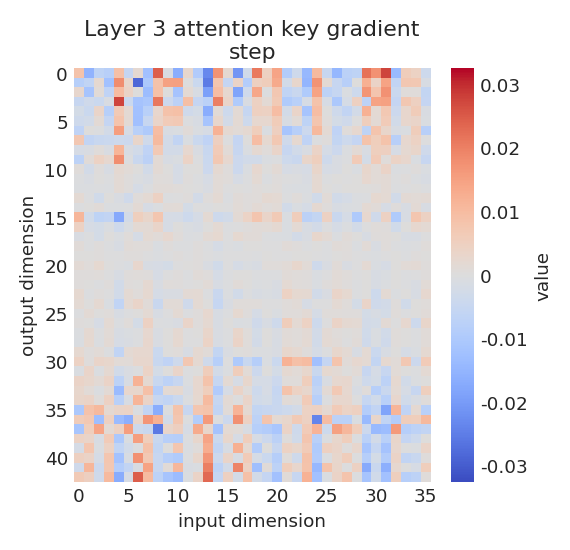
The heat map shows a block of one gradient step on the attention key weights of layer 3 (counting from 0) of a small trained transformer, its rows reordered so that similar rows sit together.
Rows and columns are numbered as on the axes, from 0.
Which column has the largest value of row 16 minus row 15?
4
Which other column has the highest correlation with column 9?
10
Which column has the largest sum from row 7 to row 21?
8
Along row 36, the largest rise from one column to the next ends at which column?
25
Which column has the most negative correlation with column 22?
15
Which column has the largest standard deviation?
13
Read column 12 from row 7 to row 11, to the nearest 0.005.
-0.005 0 0 0 0
